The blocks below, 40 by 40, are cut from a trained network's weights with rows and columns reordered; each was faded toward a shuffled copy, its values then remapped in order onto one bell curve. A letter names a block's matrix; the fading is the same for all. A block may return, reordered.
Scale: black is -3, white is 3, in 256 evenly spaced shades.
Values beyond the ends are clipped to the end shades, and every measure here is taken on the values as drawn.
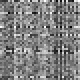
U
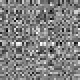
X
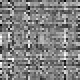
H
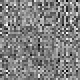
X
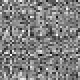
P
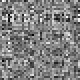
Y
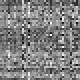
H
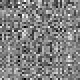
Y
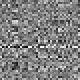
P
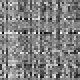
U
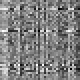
U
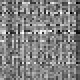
U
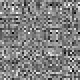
P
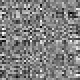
X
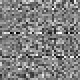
P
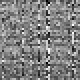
H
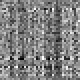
U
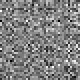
P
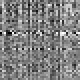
U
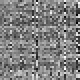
H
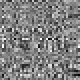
P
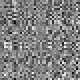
X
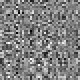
X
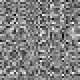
X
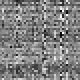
H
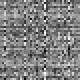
H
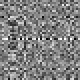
P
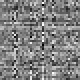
H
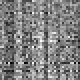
U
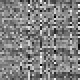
H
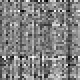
U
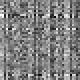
U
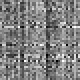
U
